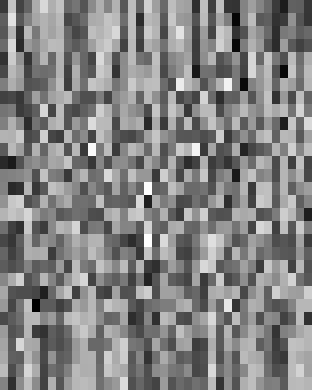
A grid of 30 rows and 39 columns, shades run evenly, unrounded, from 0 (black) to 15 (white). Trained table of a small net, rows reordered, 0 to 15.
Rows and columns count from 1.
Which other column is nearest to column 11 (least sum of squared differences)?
21
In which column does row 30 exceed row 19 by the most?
16
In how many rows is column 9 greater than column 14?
12
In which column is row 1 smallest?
36
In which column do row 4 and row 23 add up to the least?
3
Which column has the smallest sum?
35
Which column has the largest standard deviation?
19
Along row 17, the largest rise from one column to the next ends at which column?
24
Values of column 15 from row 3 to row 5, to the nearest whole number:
13 10 5
